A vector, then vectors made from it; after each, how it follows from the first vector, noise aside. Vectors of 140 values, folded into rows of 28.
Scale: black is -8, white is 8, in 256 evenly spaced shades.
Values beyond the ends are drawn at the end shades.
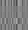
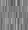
sign-scrambled.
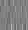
reversed, negated, partly zeroed.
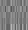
reversed, negated.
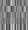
reversed, negated, scaled up.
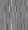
reversed, negated, partly zeroed.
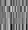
reversed, scaled up.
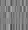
reversed.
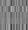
reversed.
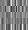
reversed, negated, scaled up.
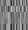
reversed, scaled up.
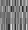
reversed, negated, scaled up.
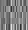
reversed, negated, scaled up.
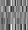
reversed, negated, scaled up.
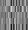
reversed, scaled up.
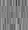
sign-scrambled.
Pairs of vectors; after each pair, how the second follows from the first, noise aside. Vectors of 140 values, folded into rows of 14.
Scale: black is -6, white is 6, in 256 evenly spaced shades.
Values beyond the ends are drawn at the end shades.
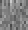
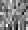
reversed, negated, scaled up.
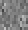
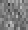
wrapped around.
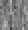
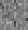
wrapped around, negated, partly zeroed.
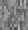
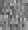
wrapped around.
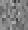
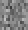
wrapped around.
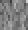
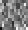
reversed, negated, scaled up.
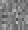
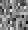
reversed, negated, scaled up.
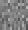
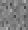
wrapped around, negated, partly zeroed.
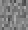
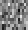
reversed, scaled up.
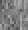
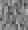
wrapped around.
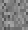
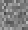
negated.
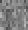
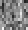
reversed, negated, scaled up.
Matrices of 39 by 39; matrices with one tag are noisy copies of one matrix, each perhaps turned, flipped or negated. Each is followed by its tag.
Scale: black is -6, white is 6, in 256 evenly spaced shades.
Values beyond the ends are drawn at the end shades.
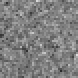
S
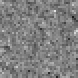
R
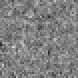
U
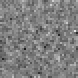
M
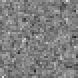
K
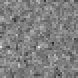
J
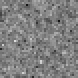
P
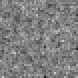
P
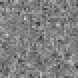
K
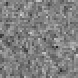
S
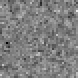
K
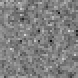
J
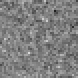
M
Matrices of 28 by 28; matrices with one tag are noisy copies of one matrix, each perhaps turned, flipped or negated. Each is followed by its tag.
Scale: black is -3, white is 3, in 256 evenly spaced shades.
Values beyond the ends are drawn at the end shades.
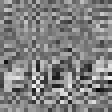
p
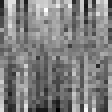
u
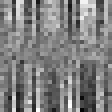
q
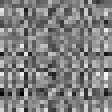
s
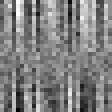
q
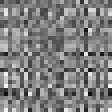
s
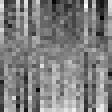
u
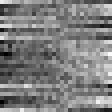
u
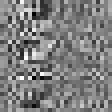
p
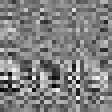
p
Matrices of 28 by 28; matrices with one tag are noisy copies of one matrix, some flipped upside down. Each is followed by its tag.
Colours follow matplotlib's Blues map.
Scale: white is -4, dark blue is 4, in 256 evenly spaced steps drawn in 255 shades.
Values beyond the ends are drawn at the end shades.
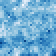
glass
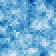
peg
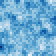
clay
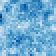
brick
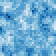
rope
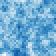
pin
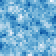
clay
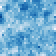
brick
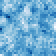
rope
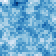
pin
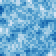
clay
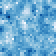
rope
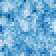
rope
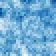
glass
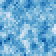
rope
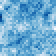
brick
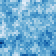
glass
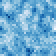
rope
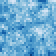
peg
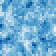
rope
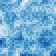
glass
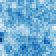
brick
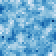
clay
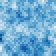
brick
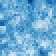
peg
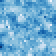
clay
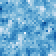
clay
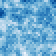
glass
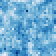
pin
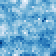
glass
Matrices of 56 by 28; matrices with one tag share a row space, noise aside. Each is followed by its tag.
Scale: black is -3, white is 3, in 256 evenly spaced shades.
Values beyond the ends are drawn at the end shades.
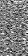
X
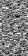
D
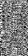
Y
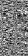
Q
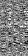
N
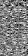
X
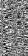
Q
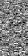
D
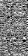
X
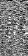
N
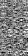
N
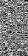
Q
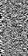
Y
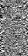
Y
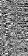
Q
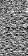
X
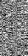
Q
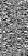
Q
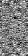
D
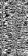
Q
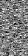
D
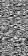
D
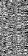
Q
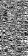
Q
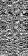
N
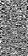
Y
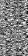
X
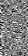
Y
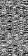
N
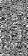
Y
